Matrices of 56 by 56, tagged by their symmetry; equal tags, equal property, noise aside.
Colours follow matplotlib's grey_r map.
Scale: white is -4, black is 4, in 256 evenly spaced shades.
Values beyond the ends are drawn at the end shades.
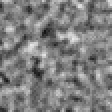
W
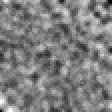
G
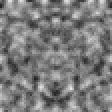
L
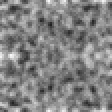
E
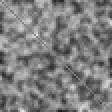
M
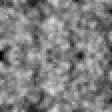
E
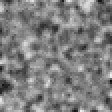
W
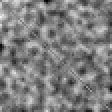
M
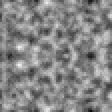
E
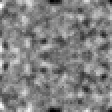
E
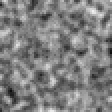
W
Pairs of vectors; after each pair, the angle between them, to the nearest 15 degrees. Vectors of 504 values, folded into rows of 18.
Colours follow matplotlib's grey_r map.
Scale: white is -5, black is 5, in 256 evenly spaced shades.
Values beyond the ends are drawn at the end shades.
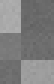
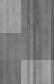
30 degrees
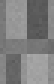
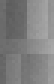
120 degrees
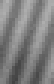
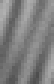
30 degrees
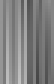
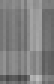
120 degrees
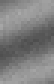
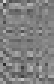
90 degrees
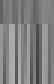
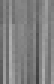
60 degrees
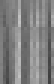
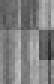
45 degrees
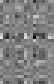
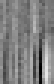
75 degrees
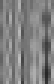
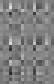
105 degrees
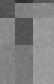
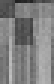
30 degrees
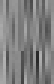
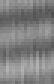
105 degrees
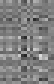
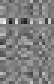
105 degrees
